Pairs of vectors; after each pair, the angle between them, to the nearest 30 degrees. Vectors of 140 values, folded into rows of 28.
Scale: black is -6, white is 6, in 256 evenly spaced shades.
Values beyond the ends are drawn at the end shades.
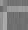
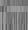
60 degrees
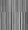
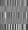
90 degrees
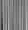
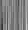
30 degrees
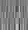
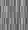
120 degrees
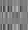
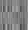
30 degrees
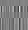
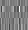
30 degrees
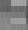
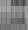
150 degrees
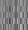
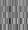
30 degrees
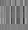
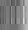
120 degrees
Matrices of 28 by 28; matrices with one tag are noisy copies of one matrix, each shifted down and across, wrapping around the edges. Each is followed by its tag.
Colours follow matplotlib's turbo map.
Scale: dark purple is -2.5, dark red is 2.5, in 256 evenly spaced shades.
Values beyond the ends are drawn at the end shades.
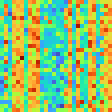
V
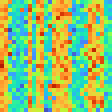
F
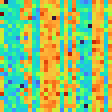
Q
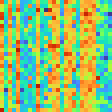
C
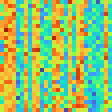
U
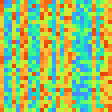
U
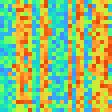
F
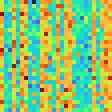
U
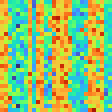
F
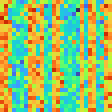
F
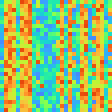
V
